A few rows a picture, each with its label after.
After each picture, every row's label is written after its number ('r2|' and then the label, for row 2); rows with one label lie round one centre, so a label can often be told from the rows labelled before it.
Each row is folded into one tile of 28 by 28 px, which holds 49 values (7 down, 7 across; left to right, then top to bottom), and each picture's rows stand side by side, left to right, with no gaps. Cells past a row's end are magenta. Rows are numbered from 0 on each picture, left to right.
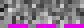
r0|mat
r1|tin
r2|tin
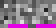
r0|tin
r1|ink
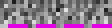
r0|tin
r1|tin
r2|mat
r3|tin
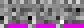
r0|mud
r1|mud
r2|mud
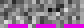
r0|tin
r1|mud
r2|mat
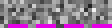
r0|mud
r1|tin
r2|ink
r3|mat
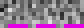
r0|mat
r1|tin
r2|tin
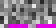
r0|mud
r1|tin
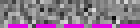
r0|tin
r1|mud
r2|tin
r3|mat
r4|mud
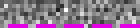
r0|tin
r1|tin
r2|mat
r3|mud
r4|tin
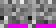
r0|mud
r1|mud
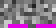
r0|tin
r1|ink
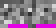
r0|tin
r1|ink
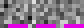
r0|ink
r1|mud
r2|tin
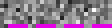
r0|ink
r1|mud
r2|tin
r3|mat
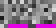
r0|mud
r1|ink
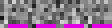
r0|mud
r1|ink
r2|tin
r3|mud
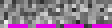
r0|tin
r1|tin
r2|ink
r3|ink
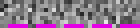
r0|mat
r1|ink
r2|tin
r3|tin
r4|mud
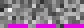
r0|mat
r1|tin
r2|ink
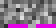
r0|ink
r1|tin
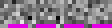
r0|tin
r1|mud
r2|mud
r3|ink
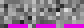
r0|ink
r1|mud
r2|mat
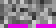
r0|mud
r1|tin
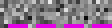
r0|ink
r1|mud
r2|mat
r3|mud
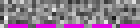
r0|mud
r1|ink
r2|tin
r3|tin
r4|mud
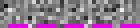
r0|mat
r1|mud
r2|ink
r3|mud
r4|mat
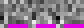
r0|mud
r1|tin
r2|mud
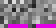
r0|mud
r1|ink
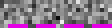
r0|tin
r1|ink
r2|mud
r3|ink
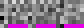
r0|mud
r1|mud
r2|ink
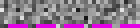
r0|ink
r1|ink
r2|mud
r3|mud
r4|mat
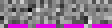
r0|mud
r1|mat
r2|ink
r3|mud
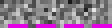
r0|tin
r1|ink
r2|tin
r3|mat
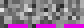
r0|ink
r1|ink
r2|mat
